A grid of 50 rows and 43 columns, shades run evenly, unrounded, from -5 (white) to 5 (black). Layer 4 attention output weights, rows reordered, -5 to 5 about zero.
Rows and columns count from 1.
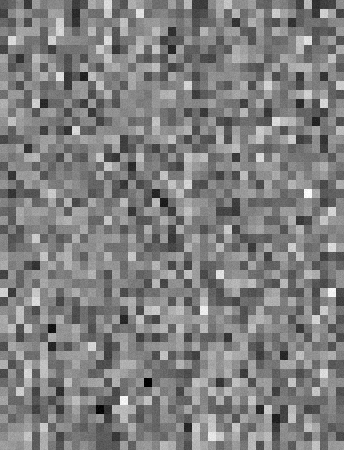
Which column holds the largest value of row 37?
7
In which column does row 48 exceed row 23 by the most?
24
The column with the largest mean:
43
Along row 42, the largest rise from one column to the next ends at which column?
5
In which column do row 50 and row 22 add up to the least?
39
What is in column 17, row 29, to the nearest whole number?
-3
